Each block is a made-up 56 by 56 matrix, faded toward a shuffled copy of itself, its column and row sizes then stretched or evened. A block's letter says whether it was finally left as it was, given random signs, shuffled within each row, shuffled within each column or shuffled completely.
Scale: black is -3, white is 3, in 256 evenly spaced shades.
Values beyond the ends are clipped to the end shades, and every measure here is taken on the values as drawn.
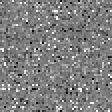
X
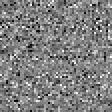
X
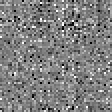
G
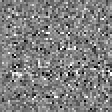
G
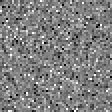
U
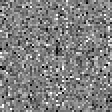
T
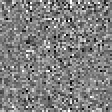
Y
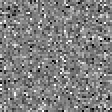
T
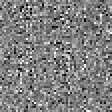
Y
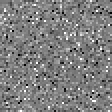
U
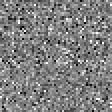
X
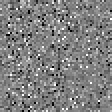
T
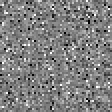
Y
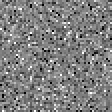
U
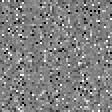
T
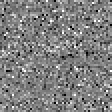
X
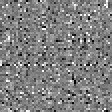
G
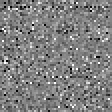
Y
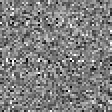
Y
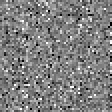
T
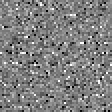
X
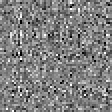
G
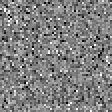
U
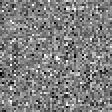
Y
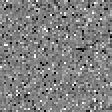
U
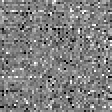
G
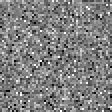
U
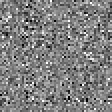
Y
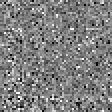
Y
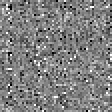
T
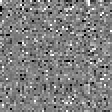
G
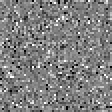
X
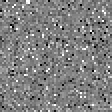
U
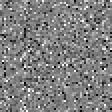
T
